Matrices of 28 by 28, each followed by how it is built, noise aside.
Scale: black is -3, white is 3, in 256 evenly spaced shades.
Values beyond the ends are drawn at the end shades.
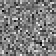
noise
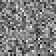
noise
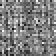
blocks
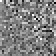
upper triangular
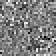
block diagonal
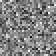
noise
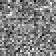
noise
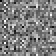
repeating rows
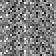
repeating rows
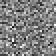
repeating rows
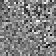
upper triangular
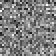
repeating rows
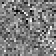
upper triangular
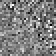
upper triangular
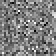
repeating rows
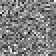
noise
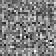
blocks
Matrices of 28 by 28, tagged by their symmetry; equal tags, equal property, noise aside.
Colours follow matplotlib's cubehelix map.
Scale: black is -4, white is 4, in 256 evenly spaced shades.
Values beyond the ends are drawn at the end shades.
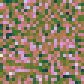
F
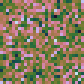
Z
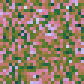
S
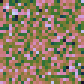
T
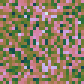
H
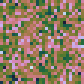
H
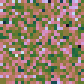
S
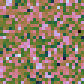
Z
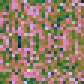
H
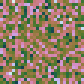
T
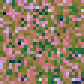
Z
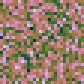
T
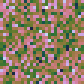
S
